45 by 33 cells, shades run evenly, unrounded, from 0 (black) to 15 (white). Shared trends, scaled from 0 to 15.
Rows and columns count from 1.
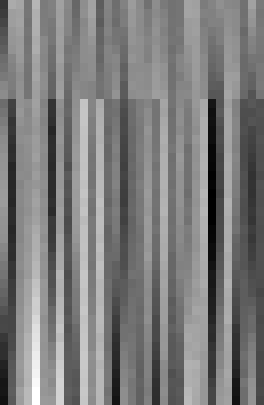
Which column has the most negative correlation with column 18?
4
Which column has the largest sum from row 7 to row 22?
11
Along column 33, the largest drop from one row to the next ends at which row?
12
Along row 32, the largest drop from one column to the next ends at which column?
27
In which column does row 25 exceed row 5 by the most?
13
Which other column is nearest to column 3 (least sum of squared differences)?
25
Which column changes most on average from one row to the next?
1
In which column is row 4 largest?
5
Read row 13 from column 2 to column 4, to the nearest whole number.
4 9 8
